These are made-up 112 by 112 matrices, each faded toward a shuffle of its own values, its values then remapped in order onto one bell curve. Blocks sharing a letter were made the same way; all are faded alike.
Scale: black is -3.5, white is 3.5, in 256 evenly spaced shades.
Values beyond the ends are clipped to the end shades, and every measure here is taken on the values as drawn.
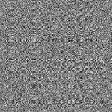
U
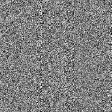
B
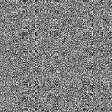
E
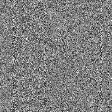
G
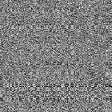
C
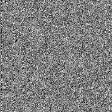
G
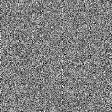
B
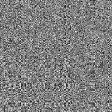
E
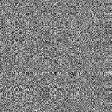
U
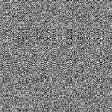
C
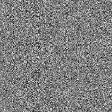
B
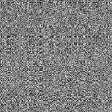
C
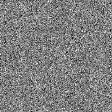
G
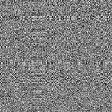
U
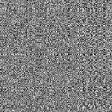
C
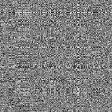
C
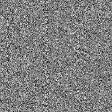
G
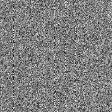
G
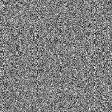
B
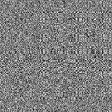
U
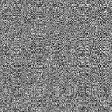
U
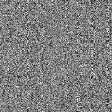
B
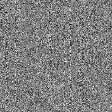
G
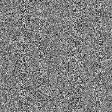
G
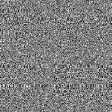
E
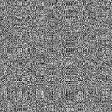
U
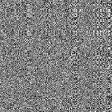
E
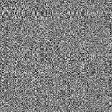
E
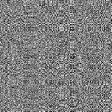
U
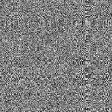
E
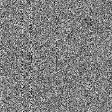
G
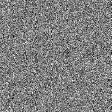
G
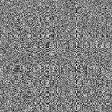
C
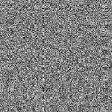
E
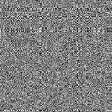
C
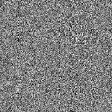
B
